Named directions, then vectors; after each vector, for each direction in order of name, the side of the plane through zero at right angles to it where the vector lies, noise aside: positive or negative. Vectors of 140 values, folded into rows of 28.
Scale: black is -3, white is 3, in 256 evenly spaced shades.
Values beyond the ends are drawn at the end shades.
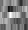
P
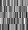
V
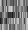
negative, negative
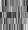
negative, negative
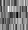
negative, positive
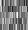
positive, negative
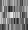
positive, positive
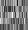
positive, positive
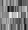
positive, negative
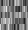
positive, negative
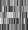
positive, positive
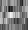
positive, positive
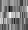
positive, positive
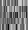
negative, positive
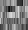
positive, positive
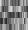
negative, negative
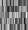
positive, negative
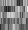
positive, positive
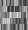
positive, negative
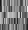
positive, positive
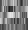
positive, positive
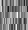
positive, negative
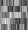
positive, negative
